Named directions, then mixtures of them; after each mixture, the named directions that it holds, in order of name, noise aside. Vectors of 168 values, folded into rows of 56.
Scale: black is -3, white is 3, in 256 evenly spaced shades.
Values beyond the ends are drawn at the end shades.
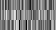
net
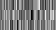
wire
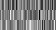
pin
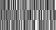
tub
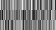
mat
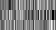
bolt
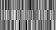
net.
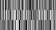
net.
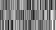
mat, net, wire.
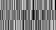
bolt, mat, tub.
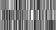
bolt, wire.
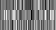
net, wire.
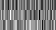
pin.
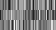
bolt, mat, net.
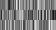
bolt, tub.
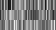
bolt, net, pin.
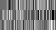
bolt.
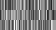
bolt, net.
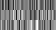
net, pin, tub.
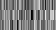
wire.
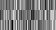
mat, net, wire.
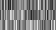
bolt, net, pin.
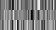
bolt, pin, wire.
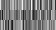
mat.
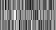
net.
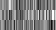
bolt.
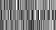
bolt, pin, wire.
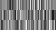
bolt, mat, net.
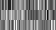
bolt, net, pin.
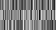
bolt, mat, pin.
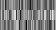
bolt, net.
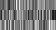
bolt, tub.
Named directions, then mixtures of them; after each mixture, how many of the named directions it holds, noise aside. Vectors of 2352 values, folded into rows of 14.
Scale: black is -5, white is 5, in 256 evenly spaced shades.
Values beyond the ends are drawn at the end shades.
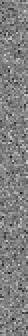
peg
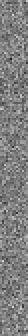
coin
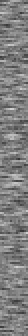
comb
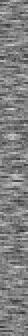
one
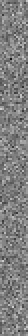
one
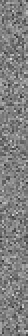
one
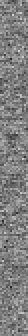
three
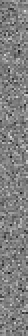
one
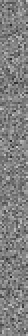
two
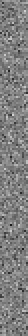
one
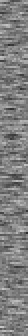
one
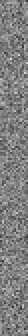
one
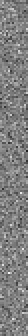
one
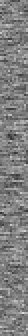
two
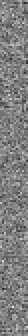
three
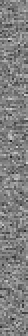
three
